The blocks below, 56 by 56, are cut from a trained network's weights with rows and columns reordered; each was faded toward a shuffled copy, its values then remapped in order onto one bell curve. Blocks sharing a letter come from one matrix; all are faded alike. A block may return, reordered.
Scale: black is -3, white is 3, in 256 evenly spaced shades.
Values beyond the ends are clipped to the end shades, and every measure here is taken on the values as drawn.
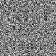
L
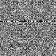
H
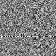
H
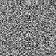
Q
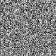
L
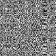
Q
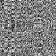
Q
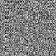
Q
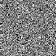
L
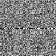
H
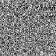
H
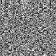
L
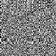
Q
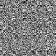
H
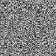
H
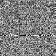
H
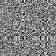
Q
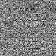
H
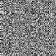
Q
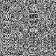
Q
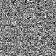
L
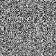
L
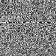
H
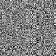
Q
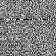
H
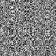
Q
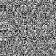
H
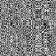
Q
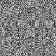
Q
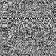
H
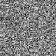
L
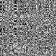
Q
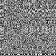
H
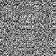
H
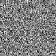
L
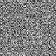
Q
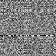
H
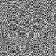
Q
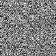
L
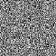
L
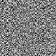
Q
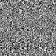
L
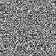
L
